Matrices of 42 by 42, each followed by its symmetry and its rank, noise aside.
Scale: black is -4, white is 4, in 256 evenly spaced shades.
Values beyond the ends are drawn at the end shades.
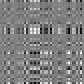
no symmetry, rank one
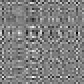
antisymmetric, rank two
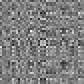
symmetric, rank three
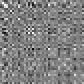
symmetric, rank three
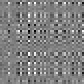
no symmetry, rank one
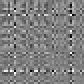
antisymmetric, rank two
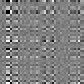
no symmetry, rank one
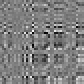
symmetric, rank two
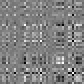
symmetric, rank two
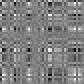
symmetric, rank one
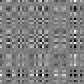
symmetric, rank one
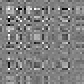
symmetric, rank two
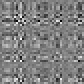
antisymmetric, rank two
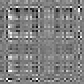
antisymmetric, rank two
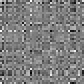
symmetric, rank three
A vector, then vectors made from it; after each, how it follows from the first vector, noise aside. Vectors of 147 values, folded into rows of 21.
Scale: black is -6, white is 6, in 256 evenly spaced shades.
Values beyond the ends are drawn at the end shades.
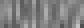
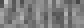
reversed.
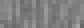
shrunk.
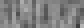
negated.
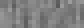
wrapped around, negated, shrunk.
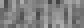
reversed, negated.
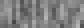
copied.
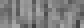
negated.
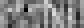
wrapped around, negated, scaled up.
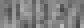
negated.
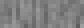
negated, shrunk.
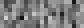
wrapped around, negated, scaled up.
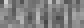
reversed.
